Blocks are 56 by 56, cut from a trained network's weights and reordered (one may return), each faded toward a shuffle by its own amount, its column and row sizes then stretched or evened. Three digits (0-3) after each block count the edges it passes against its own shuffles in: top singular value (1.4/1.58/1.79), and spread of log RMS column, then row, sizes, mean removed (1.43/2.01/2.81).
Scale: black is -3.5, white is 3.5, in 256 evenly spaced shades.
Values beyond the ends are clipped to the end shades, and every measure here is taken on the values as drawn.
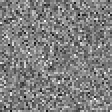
0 0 0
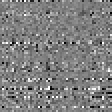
2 2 3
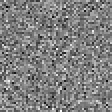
1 1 0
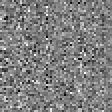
0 2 0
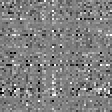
0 2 3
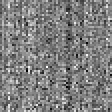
3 1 1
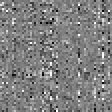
1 3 1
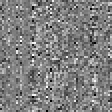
3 3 0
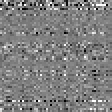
3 1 3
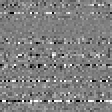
3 0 3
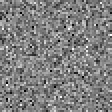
0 1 0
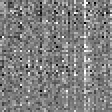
3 2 2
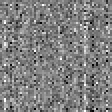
1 2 1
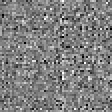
1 1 2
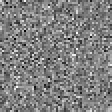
1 1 0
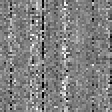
3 3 0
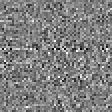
2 1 2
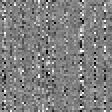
1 3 0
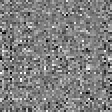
1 2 2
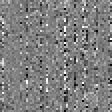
0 3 0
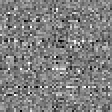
2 1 2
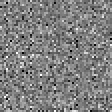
2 2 0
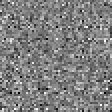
1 1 2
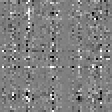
0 3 2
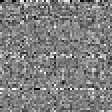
3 1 2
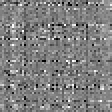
2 1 3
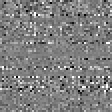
0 1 3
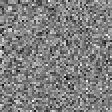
2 1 0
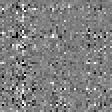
1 3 2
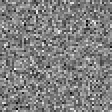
0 1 0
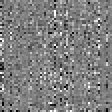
0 3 1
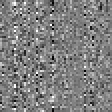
2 3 0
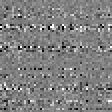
1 2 3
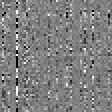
3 3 0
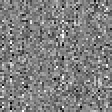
0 2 0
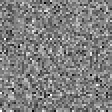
1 1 1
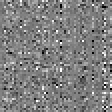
0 3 2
